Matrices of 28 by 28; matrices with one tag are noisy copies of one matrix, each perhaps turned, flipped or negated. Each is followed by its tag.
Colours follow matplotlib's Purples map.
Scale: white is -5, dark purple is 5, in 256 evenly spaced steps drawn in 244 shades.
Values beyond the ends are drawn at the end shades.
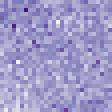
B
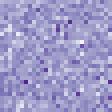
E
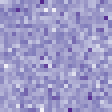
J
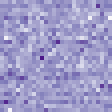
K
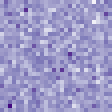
K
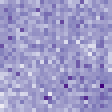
B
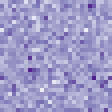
E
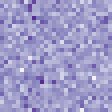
E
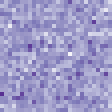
K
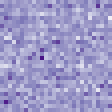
K
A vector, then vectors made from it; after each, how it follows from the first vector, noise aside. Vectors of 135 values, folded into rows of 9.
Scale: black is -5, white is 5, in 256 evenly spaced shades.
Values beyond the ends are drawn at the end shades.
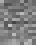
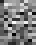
negated, scaled up.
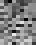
reversed, negated, scaled up.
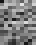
negated, scaled up.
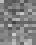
copied.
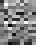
negated, scaled up.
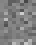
partly zeroed.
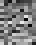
reversed, negated, scaled up.
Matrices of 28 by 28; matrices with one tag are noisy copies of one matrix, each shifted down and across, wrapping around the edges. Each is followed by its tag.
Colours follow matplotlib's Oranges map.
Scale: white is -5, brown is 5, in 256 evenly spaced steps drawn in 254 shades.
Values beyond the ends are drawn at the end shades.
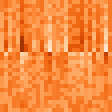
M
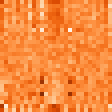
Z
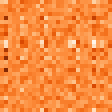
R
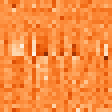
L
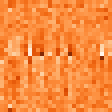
L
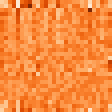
L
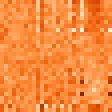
Z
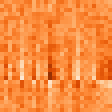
M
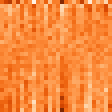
M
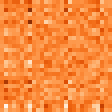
R
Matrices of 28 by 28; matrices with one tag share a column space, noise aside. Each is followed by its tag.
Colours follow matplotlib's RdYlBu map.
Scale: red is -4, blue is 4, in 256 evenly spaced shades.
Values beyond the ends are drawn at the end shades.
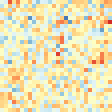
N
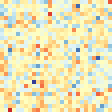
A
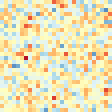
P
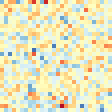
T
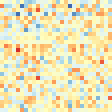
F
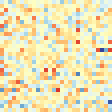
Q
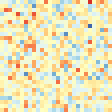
P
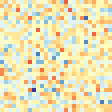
N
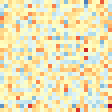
T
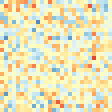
T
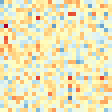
F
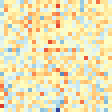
A
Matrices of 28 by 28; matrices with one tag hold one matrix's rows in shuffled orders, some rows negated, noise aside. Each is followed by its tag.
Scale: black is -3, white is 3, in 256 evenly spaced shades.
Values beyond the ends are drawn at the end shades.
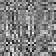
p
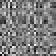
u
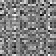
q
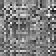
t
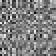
u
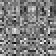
q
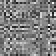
t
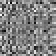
u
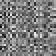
u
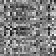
t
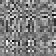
p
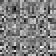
q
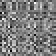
u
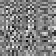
p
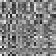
u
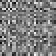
u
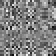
p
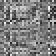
t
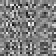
p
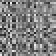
u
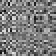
u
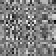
p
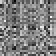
q
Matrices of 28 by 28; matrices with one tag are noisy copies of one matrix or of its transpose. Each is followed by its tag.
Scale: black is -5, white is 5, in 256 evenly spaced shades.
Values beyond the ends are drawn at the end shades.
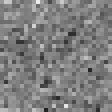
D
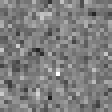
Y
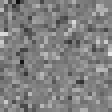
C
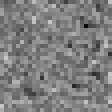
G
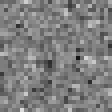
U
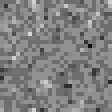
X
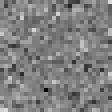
X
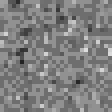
C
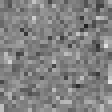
G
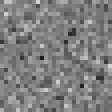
D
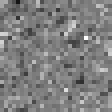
C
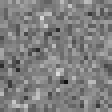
Y
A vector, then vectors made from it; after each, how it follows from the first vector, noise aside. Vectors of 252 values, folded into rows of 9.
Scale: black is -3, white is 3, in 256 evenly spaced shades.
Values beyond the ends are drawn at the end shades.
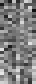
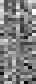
reversed.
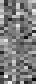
reversed.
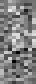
wrapped around.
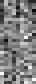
reversed, negated.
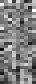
negated.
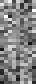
negated.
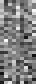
reversed.
